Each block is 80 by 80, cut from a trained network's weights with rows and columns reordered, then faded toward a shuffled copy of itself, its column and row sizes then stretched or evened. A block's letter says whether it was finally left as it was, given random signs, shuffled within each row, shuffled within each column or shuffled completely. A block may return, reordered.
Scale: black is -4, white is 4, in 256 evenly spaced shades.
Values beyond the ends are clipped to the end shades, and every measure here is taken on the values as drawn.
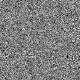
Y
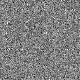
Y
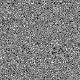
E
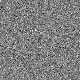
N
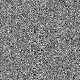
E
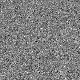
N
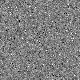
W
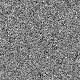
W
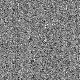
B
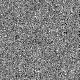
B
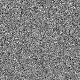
N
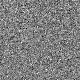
W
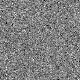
B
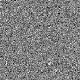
E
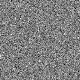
B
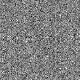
E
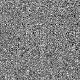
E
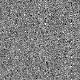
Y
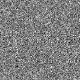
E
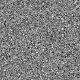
B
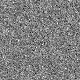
W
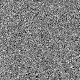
N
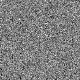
B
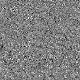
E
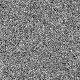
W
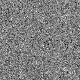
B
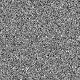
N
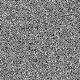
Y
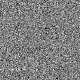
Y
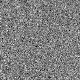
N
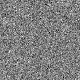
B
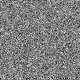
N
